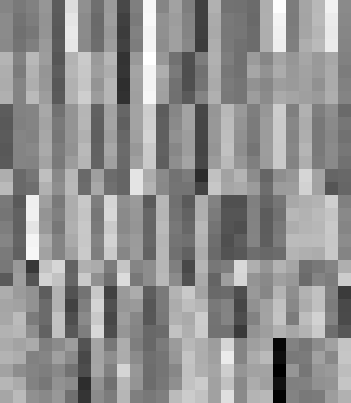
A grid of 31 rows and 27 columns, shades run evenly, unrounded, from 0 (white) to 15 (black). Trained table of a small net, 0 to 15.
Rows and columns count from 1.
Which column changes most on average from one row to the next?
3
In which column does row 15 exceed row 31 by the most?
16
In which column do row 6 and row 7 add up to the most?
10
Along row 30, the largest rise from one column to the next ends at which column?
22
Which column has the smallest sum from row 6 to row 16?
12
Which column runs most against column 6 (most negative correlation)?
5
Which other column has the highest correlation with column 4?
19
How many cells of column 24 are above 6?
7
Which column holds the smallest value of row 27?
18
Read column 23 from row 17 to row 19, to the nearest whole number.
4 5 4
